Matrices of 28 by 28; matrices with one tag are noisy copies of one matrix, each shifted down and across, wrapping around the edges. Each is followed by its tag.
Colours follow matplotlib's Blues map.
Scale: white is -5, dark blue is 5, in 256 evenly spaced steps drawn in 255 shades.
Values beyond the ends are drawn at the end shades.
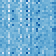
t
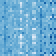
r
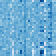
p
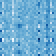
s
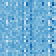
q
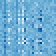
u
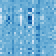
p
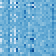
u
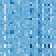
s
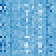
r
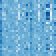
p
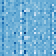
q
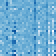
u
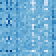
r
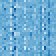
q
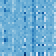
s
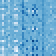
r
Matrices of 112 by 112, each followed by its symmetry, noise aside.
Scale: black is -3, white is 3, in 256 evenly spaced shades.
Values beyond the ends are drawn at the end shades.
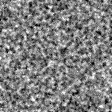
antisymmetric.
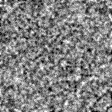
symmetric.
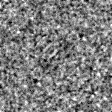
symmetric.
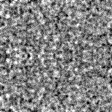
mirrored top to bottom.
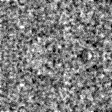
mirrored top to bottom.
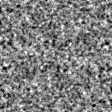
same after a half turn.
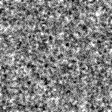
symmetric across the other diagonal.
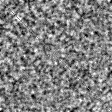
symmetric.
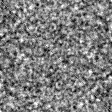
same after a half turn.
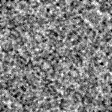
symmetric across the other diagonal.
